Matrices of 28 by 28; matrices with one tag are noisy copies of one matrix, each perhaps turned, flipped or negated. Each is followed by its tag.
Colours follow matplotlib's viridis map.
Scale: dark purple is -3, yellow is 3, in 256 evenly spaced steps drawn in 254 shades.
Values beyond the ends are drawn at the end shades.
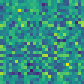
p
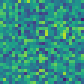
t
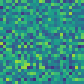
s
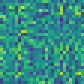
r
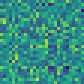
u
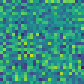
s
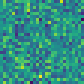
s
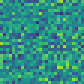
s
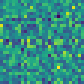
t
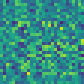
p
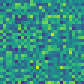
s
